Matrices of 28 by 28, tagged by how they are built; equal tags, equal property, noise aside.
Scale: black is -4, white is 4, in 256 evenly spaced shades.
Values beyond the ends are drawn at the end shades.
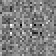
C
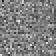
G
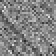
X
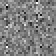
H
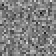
G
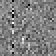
H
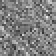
X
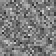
X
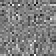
C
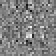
C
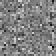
H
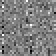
H
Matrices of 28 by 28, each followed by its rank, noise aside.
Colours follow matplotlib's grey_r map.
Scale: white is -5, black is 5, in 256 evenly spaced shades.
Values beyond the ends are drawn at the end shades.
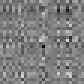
three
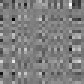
two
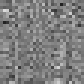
six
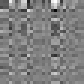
two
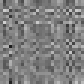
three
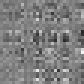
three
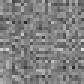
six
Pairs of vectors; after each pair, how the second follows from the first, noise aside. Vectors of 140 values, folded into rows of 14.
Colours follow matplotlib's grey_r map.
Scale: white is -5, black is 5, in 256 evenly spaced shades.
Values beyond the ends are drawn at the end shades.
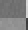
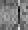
wrapped around, negated.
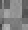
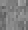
reversed, shrunk.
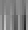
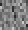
shuffled.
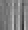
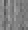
reversed, shrunk.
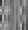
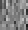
reversed.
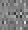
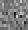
sign-scrambled.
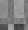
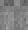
reversed, shrunk.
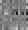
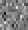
shuffled.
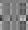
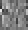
reversed, negated.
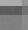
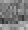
wrapped around, negated.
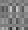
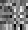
wrapped around, negated, scaled up.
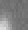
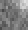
reversed.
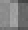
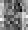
wrapped around, negated, scaled up.
